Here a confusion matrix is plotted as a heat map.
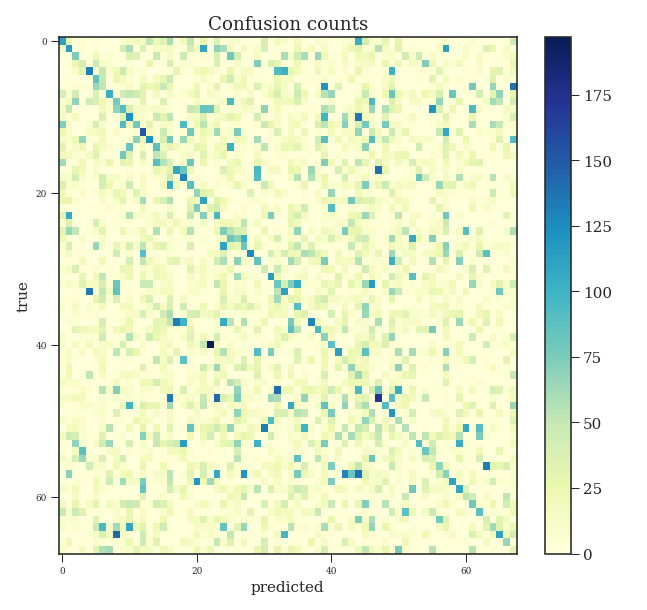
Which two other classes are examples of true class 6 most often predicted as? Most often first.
67, 39
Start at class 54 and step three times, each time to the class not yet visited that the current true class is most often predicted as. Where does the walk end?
49
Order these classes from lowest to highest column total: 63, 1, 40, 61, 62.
63, 62, 1, 61, 40
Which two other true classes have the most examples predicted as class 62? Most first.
51, 52
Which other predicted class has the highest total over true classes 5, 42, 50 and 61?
45
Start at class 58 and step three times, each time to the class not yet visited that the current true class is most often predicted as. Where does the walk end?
22
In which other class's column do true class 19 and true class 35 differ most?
16
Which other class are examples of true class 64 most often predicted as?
10
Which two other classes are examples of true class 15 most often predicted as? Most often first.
9, 14
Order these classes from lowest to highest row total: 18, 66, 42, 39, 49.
66, 42, 39, 49, 18
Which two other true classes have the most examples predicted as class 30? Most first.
51, 9
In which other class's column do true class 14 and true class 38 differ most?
25
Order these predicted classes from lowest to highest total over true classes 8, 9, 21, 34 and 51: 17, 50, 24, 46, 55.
17, 50, 24, 55, 46
